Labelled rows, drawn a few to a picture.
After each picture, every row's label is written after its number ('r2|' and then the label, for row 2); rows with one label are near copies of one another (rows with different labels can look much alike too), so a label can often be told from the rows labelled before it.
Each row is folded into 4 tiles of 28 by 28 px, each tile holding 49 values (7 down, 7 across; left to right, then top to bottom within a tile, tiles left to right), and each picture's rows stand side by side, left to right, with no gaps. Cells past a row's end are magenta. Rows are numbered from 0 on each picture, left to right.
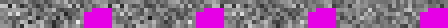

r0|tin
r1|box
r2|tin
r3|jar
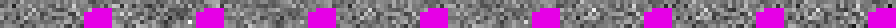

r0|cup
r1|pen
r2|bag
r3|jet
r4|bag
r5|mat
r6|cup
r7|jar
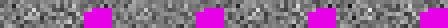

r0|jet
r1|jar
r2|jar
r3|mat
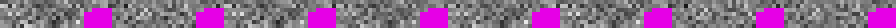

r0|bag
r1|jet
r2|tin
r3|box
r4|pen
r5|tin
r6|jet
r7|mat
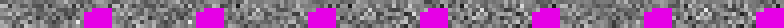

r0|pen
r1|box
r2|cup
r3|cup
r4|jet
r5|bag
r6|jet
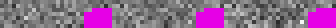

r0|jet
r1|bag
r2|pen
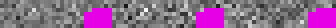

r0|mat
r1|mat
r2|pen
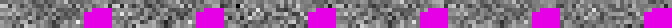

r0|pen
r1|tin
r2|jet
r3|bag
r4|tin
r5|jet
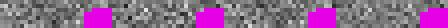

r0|box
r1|mat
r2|box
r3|mat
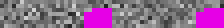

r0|cup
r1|tin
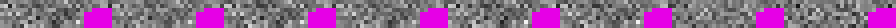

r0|box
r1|box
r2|box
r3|tin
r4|pen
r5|box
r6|cup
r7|jet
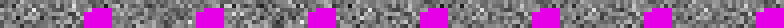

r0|mat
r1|box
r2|tin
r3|jet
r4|cup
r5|cup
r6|mat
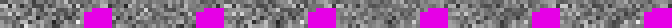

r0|box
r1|jet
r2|tin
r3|bag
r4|pen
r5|box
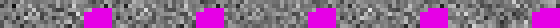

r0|cup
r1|jar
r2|mat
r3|jar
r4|bag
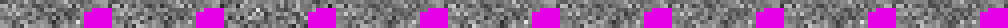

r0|bag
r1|bag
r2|jar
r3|tin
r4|bag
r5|tin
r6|tin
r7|box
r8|box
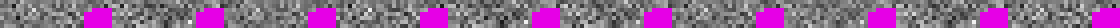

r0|mat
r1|pen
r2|mat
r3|jet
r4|bag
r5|bag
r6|mat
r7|box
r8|pen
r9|jet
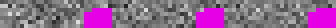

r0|tin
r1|mat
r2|mat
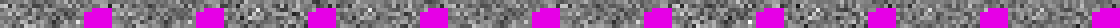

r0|box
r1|pen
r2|mat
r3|mat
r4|box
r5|tin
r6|box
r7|jet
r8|mat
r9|jar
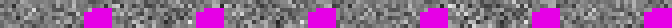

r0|mat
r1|box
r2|tin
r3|cup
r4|bag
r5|jet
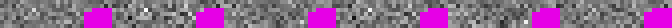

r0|jet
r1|mat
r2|bag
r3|mat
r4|pen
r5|cup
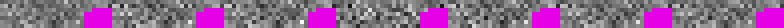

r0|bag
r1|tin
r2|pen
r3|jet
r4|box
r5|tin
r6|tin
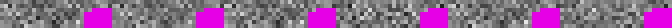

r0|box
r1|tin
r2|pen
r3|jet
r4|box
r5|mat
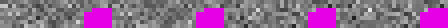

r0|tin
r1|pen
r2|jar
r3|mat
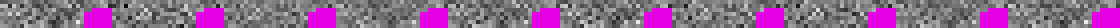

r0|tin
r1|cup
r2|jet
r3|box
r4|bag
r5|box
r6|mat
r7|cup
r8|box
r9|box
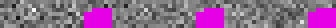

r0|mat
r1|cup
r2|tin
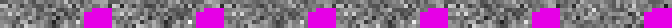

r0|bag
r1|pen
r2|tin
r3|tin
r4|tin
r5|mat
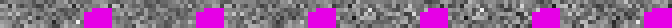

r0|pen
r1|box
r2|pen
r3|mat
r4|mat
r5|bag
